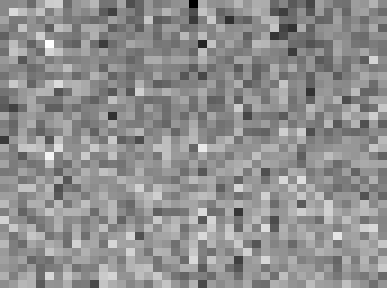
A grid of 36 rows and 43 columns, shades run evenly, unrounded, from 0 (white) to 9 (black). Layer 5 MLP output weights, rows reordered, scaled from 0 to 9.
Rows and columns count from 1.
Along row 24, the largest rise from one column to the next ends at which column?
7
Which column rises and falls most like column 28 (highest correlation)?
19
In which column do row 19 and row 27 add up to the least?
23
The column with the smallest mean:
6
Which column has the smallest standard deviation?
14
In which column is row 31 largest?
29
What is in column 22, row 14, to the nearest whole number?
5
